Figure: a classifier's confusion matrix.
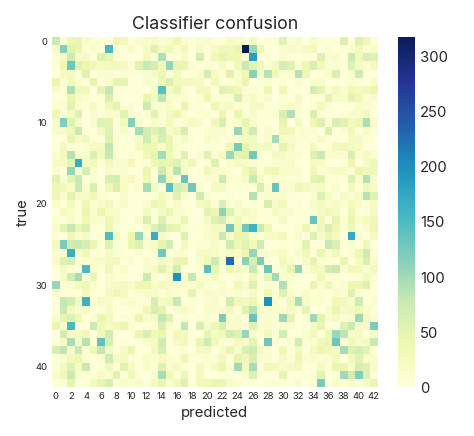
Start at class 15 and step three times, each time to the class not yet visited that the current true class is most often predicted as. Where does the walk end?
26
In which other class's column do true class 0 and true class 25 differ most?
1
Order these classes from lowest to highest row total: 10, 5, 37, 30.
5, 30, 10, 37
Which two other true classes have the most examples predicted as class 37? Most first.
36, 28
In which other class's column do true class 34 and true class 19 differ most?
22
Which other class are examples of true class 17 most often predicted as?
14
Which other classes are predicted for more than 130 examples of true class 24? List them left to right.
7, 13, 39
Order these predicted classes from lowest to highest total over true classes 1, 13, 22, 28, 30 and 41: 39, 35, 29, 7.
29, 35, 39, 7
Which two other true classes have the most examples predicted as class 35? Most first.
42, 14
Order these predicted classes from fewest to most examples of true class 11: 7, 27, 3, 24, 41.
27, 41, 7, 3, 24
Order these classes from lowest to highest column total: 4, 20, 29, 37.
29, 20, 37, 4
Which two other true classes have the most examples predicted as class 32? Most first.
28, 4
